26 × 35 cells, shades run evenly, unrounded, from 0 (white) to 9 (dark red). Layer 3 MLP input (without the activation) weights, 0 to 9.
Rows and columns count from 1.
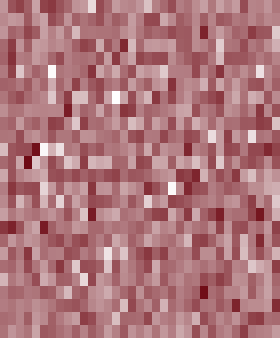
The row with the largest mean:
5
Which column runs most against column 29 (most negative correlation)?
6
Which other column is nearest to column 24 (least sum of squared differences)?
29
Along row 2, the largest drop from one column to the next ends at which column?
21
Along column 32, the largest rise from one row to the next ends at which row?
12
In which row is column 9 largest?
9
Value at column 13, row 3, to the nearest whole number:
5
